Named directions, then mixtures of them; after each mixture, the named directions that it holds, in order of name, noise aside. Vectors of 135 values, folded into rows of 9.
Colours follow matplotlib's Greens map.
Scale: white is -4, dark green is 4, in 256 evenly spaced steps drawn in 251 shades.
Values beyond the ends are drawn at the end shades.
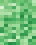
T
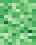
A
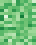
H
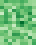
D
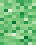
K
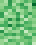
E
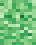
A, E, T.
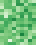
E, H, T.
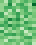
E.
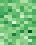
A, K.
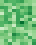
D.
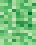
D, E, H.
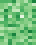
A, H.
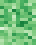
D, E.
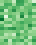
H.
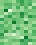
K.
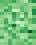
A, D, H.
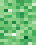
K.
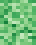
A.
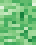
K, T.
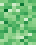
A, E, K.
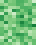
D, H.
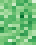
H, T.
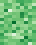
K.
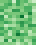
D, H.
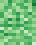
E.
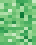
H, K, T.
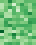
A, E, T.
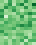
E, H.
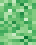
E, H, K.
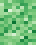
K.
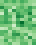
D.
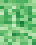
D.
